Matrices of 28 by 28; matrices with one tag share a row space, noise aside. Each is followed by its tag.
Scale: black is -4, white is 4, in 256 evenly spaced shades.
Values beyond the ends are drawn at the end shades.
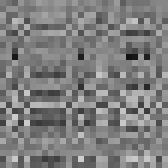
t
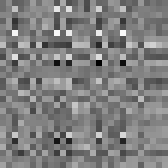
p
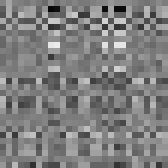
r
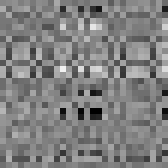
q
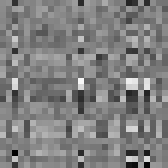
t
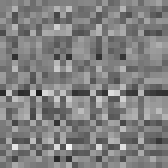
p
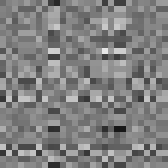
r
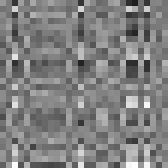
t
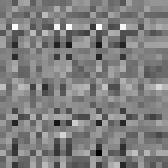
p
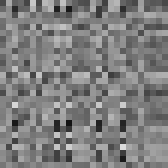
p
